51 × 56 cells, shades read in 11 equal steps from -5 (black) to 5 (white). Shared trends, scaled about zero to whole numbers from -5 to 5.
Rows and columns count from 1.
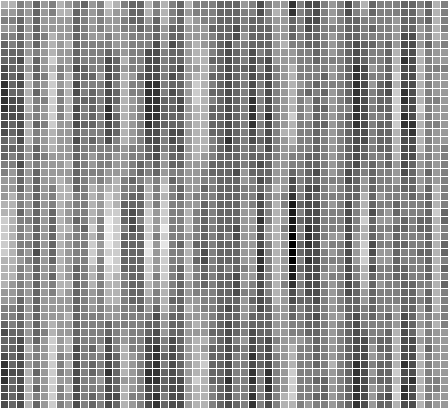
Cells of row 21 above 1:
1
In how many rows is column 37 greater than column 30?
29
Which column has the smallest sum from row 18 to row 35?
37
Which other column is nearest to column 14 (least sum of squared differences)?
19
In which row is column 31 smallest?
9
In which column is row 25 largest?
14
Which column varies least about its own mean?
28
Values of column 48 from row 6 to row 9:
0 0 0 0
